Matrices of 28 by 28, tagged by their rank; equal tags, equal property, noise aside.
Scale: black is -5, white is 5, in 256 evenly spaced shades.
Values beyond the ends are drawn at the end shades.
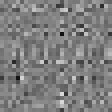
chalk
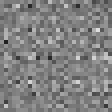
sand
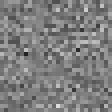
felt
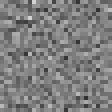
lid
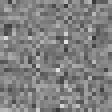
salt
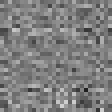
chalk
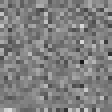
sand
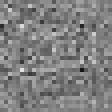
sand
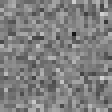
lid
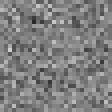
felt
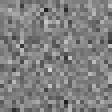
lid
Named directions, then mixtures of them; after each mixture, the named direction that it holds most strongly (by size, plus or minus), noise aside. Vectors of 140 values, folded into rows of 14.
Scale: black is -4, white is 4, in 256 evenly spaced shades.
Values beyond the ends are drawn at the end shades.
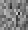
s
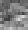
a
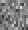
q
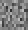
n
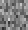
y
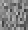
n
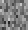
y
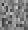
n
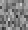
y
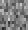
y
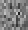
s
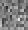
n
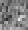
a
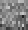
a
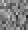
s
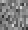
q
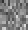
y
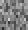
y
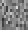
n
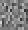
n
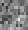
a
